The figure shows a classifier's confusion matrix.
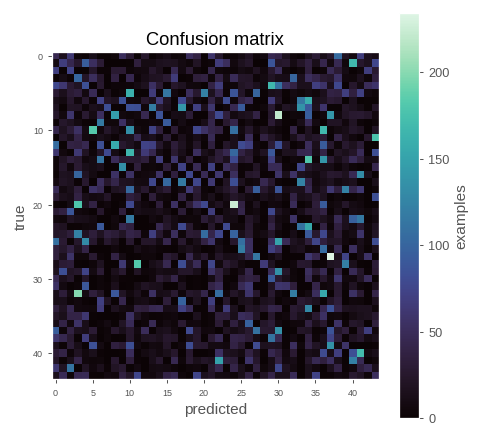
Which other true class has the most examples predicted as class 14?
8
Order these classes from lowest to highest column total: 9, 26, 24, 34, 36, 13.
9, 13, 26, 24, 36, 34
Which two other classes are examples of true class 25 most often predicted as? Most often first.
30, 4
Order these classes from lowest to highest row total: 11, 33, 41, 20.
33, 11, 41, 20
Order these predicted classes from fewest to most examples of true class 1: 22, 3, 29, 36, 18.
18, 3, 36, 22, 29
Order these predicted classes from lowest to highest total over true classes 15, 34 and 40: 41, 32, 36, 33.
32, 33, 36, 41
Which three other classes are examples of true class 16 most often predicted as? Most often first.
41, 3, 18
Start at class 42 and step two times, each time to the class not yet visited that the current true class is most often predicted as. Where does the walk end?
0
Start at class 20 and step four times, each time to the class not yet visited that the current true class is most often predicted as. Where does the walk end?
36
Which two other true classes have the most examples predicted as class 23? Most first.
6, 34
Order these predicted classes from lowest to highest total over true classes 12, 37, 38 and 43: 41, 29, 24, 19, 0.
24, 41, 19, 29, 0
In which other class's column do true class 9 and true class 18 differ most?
39
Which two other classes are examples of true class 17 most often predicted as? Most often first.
33, 15
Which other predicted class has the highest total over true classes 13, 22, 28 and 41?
10
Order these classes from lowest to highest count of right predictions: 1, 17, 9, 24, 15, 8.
15, 9, 1, 24, 17, 8
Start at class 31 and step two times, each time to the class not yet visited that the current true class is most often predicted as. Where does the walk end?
29
